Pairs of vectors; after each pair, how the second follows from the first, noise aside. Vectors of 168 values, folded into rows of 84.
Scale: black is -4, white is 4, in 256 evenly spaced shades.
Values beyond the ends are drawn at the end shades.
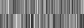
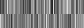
reversed.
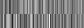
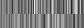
reversed.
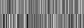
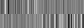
wrapped around, partly zeroed.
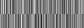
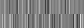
reversed, partly zeroed.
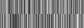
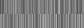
wrapped around, negated, shrunk.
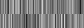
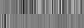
wrapped around, partly zeroed.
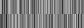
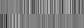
partly zeroed.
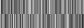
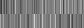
reversed, partly zeroed.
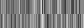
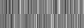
wrapped around, partly zeroed.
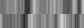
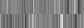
partly zeroed.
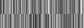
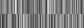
wrapped around.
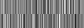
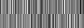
wrapped around.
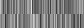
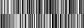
reversed, negated, scaled up.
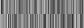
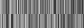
wrapped around.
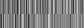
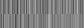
shrunk.
